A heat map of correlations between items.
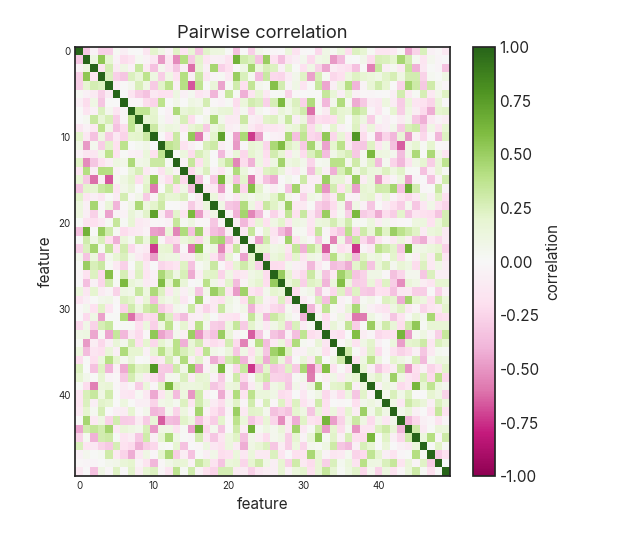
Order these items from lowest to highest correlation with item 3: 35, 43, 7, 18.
35, 18, 43, 7
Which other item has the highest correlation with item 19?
10
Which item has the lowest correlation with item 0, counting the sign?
44
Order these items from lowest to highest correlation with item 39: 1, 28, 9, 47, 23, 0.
28, 1, 23, 0, 9, 47
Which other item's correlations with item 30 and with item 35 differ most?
27
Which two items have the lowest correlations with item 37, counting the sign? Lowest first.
23, 31
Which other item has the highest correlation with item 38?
42
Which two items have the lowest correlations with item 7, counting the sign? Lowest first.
31, 47
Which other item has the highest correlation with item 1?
21
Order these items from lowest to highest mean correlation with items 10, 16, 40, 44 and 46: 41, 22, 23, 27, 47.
22, 27, 47, 41, 23
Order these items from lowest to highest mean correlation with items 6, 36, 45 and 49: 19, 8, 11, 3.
8, 19, 3, 11
